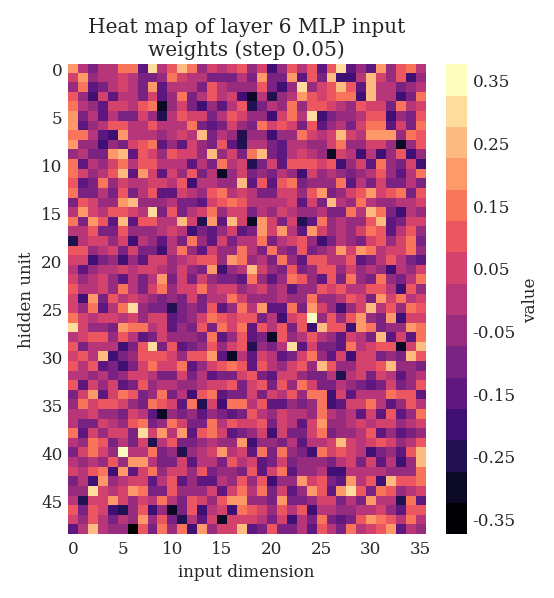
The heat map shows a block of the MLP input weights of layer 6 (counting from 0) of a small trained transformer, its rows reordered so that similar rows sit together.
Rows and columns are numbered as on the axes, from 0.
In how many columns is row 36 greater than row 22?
15
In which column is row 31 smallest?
5
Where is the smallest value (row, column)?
48, 6
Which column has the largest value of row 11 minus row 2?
7
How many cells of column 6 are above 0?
16
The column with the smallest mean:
20
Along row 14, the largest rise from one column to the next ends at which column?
26
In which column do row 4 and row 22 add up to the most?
22
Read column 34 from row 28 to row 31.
-0.15 0.05 0.25 -0.05
